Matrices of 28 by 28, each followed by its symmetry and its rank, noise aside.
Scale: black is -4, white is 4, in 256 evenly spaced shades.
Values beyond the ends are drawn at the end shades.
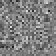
no symmetry, rank six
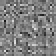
antisymmetric, rank six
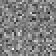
antisymmetric, rank six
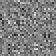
antisymmetric, rank six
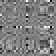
no symmetry, rank three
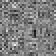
no symmetry, rank six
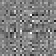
no symmetry, rank three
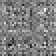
antisymmetric, rank six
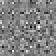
no symmetry, rank four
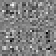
no symmetry, rank six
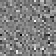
antisymmetric, rank six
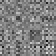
symmetric, rank three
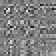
no symmetry, rank four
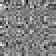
no symmetry, rank four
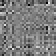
no symmetry, rank four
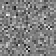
antisymmetric, rank six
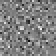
antisymmetric, rank six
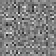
antisymmetric, rank six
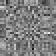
antisymmetric, rank four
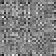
no symmetry, rank four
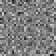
no symmetry, rank six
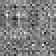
antisymmetric, rank six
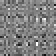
no symmetry, rank four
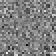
no symmetry, rank six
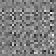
no symmetry, rank three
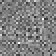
symmetric, rank six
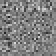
antisymmetric, rank six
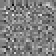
no symmetry, rank four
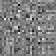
antisymmetric, rank four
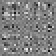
antisymmetric, rank four
